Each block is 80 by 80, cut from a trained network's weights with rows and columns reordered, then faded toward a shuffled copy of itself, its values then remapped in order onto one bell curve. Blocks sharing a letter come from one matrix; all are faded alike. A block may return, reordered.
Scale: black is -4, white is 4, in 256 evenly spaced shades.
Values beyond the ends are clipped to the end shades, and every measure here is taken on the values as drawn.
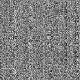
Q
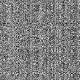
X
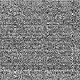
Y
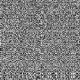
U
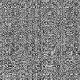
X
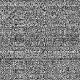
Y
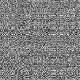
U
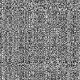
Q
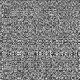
U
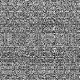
Y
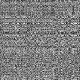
U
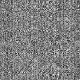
X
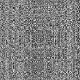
Q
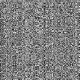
Q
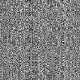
Q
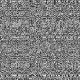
U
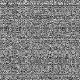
Y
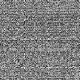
Y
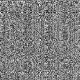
X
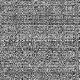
Y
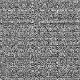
Y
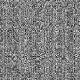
Q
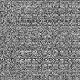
U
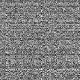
Y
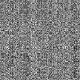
Q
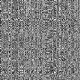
Q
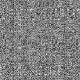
X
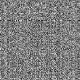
X
